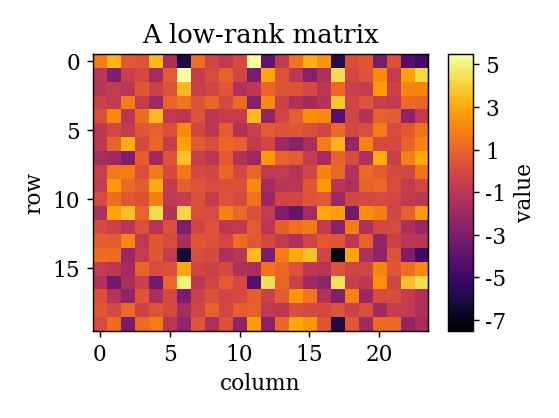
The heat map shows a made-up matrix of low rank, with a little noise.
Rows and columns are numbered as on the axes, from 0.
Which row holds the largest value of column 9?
11
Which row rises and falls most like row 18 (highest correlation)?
13
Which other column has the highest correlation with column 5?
12
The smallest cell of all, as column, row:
17, 14
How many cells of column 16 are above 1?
6
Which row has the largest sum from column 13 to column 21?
5
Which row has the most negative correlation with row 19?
3
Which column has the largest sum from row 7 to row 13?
4
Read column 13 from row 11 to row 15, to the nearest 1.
-3 1 -1 2 1
